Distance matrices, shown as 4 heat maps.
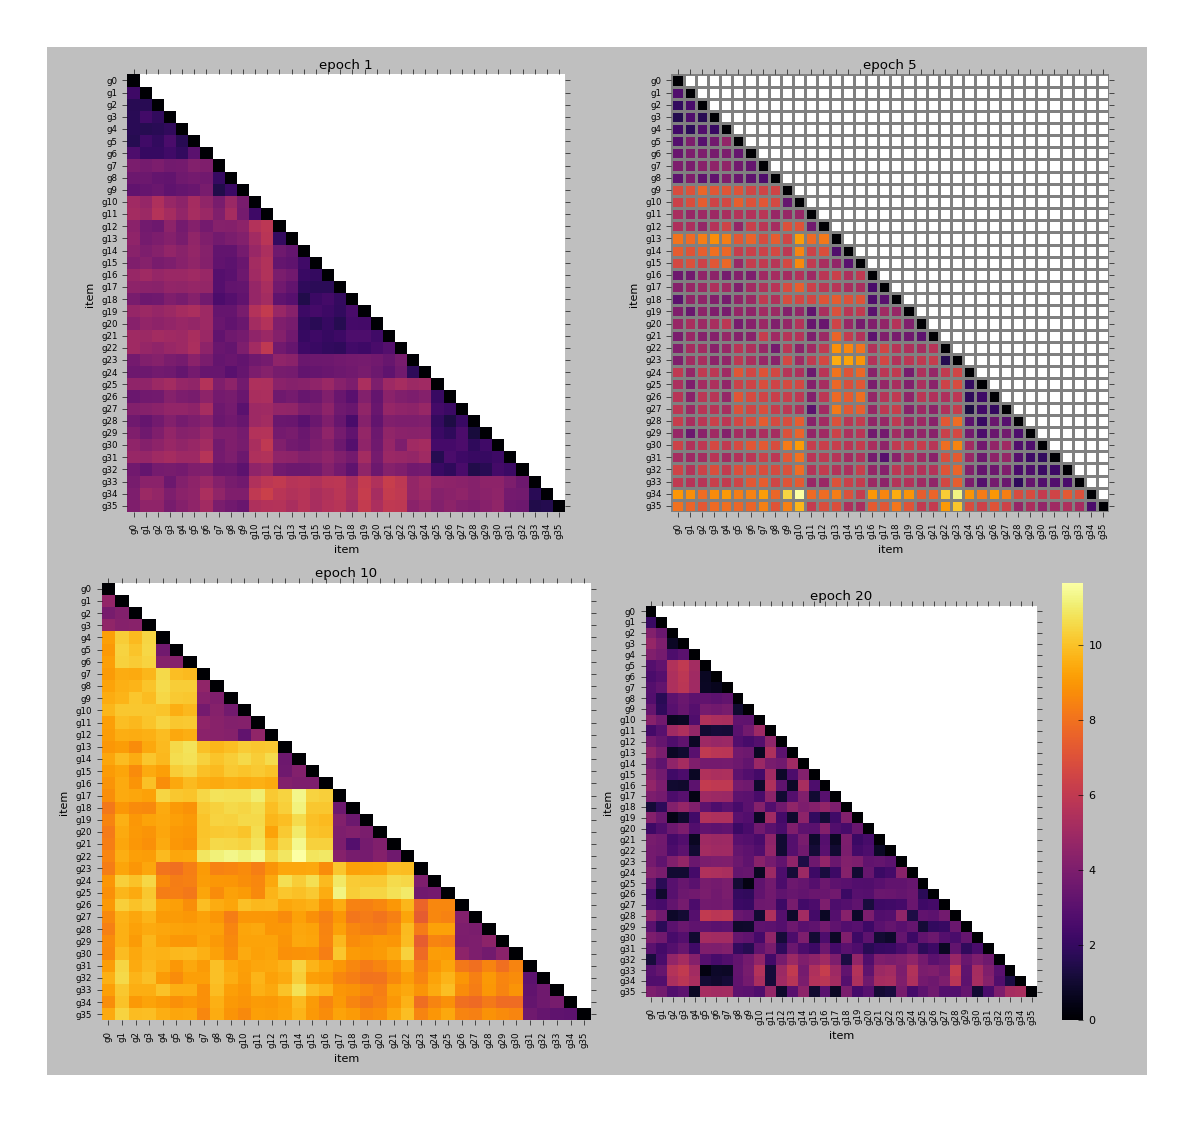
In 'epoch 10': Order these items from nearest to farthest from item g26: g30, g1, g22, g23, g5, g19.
g30, g23, g19, g5, g22, g1
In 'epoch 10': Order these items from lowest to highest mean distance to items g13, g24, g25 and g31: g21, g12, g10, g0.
g0, g10, g12, g21
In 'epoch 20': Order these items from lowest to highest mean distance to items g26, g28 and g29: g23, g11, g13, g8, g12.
g8, g13, g12, g23, g11
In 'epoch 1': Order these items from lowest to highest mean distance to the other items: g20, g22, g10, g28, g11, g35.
g28, g20, g22, g35, g10, g11
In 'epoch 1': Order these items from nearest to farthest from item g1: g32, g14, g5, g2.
g2, g5, g32, g14
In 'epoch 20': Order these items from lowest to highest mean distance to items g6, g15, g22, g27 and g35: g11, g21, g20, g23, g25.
g21, g20, g25, g23, g11
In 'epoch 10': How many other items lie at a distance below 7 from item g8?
5
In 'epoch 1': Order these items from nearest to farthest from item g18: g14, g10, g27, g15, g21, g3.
g14, g15, g21, g27, g3, g10
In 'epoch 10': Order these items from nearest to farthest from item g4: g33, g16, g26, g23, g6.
g6, g23, g16, g26, g33
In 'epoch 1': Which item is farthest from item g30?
g11
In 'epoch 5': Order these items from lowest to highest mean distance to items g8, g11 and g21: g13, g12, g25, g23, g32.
g12, g25, g23, g32, g13
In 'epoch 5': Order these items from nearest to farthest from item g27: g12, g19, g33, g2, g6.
g33, g19, g12, g2, g6
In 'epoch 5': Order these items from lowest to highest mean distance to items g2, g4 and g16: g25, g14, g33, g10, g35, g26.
g25, g26, g33, g10, g14, g35
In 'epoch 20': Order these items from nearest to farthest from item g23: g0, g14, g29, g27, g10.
g14, g27, g29, g0, g10
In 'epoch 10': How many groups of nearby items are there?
8
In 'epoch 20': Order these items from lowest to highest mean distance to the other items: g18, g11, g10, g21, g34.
g21, g10, g18, g11, g34
